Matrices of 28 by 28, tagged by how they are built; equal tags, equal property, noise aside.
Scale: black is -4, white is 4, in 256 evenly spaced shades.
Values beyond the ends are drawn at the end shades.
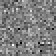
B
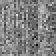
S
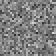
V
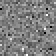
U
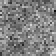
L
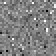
U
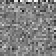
B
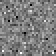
U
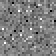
U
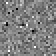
U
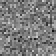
V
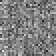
S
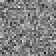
V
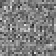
S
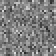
S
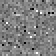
U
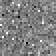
U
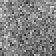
L
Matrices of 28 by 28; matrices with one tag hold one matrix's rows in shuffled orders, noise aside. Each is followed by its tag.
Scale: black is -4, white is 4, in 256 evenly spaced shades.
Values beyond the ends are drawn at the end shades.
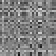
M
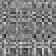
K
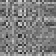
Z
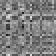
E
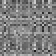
K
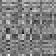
E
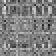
K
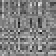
M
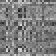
Z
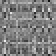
K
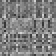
K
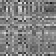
Z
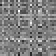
M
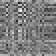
Z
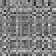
K
